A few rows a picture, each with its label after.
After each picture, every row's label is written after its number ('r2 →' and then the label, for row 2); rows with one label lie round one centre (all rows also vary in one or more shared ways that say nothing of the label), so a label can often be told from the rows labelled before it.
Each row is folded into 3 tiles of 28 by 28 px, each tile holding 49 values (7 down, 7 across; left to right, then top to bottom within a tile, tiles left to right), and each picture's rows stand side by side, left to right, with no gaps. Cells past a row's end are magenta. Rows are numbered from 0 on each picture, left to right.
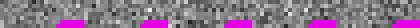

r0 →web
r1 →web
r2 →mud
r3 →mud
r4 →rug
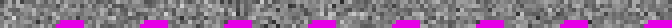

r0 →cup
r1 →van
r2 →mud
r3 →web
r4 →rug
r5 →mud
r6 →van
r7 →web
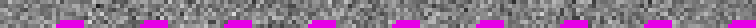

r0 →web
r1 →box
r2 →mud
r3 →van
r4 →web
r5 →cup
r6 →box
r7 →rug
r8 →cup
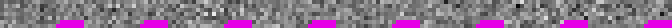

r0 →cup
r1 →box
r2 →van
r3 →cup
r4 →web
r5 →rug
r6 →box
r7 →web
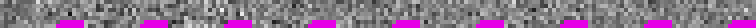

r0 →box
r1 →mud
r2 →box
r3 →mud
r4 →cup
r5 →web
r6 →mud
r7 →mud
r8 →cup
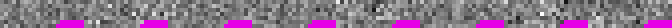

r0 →web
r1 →van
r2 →van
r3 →mud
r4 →mud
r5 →box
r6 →mud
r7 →cup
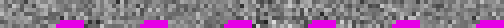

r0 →van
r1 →web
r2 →box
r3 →box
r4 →van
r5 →box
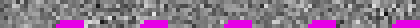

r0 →cup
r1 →cup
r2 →web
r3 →van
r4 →van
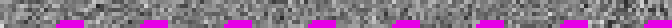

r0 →mud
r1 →box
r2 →web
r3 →mud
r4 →box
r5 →web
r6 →van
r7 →mud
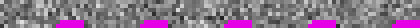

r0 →box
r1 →rug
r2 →box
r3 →van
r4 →rug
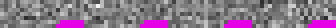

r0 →web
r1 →mud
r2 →web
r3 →cup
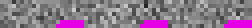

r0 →van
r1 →rug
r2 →rug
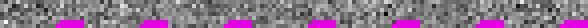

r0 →box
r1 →rug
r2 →web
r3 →web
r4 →web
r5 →cup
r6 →box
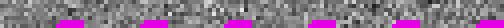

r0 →rug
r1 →cup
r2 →van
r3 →web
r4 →van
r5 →cup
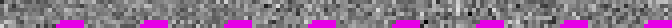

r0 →cup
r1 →van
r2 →box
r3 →web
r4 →mud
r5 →web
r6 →cup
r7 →box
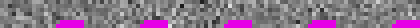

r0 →van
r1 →cup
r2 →cup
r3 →box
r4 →van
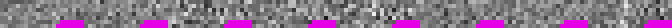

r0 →cup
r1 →rug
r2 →mud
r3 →cup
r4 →cup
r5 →box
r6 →web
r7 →box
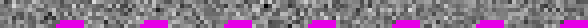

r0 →rug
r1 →web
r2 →cup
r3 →box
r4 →cup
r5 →van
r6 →mud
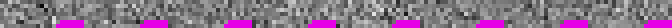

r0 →web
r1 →box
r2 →van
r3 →van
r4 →rug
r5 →van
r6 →cup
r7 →cup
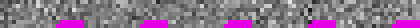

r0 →cup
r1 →rug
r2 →box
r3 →mud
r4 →rug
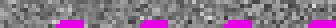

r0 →web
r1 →cup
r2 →box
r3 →box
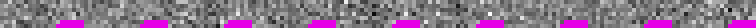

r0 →van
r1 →cup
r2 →web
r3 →cup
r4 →van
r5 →van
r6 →web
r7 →rug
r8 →van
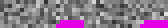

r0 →cup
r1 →van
